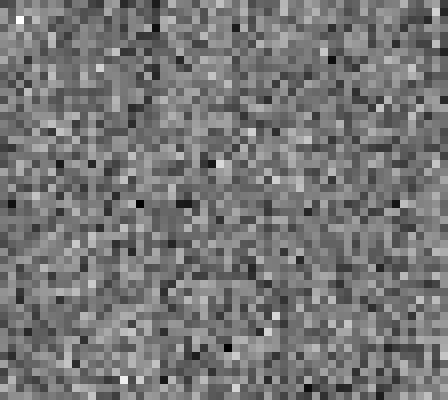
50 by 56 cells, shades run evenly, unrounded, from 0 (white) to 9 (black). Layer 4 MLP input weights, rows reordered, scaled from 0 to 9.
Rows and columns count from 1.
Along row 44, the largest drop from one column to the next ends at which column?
30
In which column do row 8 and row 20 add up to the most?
42
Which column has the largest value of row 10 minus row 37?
20
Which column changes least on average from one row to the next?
37
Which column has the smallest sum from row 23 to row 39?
12
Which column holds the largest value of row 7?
56
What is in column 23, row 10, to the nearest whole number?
4
